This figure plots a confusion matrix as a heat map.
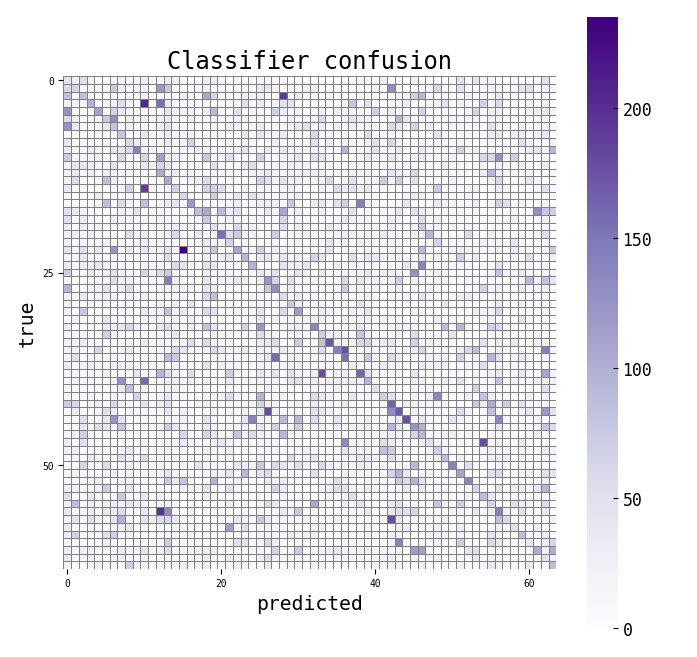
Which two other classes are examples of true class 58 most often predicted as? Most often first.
21, 23
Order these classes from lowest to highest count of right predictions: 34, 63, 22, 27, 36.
63, 22, 27, 36, 34
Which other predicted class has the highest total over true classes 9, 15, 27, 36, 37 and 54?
0
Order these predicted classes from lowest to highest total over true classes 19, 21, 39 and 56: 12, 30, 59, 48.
59, 48, 30, 12
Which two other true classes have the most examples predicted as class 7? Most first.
39, 57
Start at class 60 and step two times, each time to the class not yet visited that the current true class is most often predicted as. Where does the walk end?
26
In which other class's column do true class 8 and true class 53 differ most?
62
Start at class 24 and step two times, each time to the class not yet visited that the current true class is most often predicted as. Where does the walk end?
28
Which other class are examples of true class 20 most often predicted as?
47
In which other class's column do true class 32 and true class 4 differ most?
25
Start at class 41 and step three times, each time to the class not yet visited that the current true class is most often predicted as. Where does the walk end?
55
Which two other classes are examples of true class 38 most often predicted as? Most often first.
33, 62
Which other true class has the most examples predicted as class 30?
44
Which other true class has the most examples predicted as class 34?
13
